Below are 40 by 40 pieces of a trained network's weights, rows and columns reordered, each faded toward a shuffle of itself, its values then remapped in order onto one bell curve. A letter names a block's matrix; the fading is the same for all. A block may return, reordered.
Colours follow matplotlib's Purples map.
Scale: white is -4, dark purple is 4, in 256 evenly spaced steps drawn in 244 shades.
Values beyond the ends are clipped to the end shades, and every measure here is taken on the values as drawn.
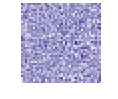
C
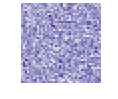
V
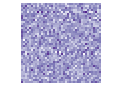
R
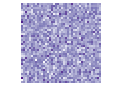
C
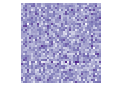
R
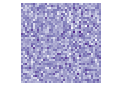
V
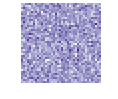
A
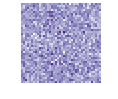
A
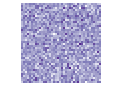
R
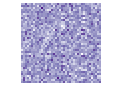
C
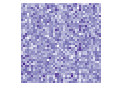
C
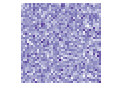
A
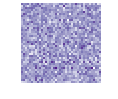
R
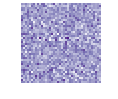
R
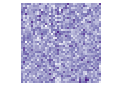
C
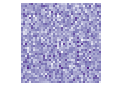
A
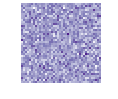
A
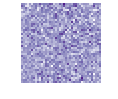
C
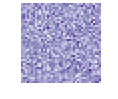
A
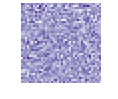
R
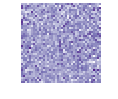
V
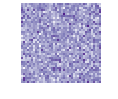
C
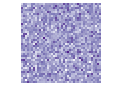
A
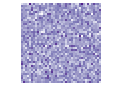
R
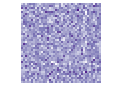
V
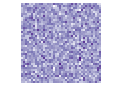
V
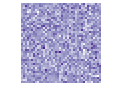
A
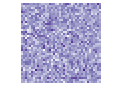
R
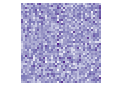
V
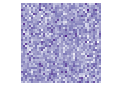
V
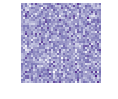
A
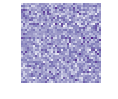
R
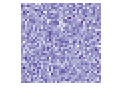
V
